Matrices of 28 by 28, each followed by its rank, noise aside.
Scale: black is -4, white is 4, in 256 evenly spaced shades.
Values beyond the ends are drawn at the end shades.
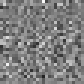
six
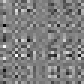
three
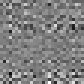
three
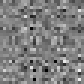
four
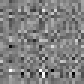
four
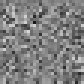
six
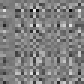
two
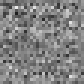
six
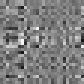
three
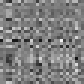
three
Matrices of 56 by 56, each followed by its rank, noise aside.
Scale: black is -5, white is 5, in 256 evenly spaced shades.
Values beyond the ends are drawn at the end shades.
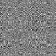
five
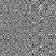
four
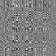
three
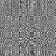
three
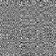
five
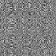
five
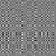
two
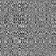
three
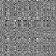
four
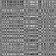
two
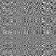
three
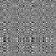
two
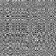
three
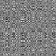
four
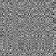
four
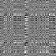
two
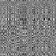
four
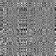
three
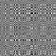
two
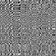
three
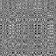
three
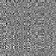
five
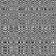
two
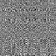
five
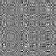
four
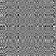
three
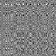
four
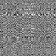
four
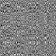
five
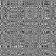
four
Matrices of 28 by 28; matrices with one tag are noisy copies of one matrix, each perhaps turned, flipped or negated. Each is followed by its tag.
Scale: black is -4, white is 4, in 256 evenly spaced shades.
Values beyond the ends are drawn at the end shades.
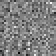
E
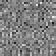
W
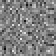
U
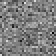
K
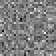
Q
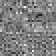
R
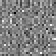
W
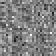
R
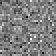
Q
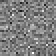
W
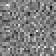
U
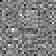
K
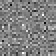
W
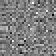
W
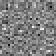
U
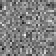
U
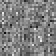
R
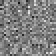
E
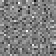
E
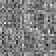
R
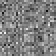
R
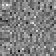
U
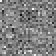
K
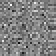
W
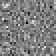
U
